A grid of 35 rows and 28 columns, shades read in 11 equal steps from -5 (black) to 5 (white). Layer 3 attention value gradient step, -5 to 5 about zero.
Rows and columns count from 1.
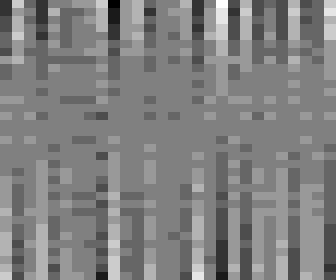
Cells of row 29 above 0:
10
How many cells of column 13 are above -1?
25
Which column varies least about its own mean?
14
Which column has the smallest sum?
9
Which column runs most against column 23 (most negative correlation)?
8
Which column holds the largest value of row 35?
17
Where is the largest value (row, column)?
1, 19
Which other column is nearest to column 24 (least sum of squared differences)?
22
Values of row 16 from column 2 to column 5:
0 0 0 0
